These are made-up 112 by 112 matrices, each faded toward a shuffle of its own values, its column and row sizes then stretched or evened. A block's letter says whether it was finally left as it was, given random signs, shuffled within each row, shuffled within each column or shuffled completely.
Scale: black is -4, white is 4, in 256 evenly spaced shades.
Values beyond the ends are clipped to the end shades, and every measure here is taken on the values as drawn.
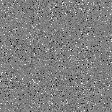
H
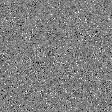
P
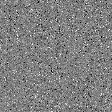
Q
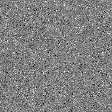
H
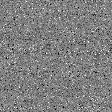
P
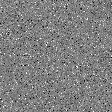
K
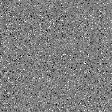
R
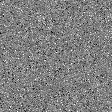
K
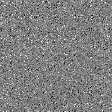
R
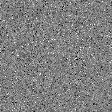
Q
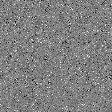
R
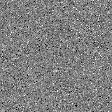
Q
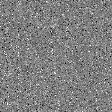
Q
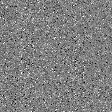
Q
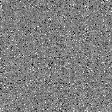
R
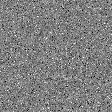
K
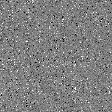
H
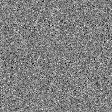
P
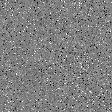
Q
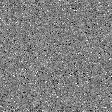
P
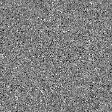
H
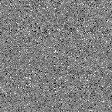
R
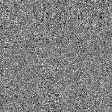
R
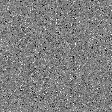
Q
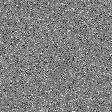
K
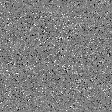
P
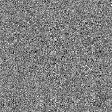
R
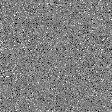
H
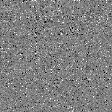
R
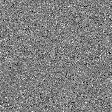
P
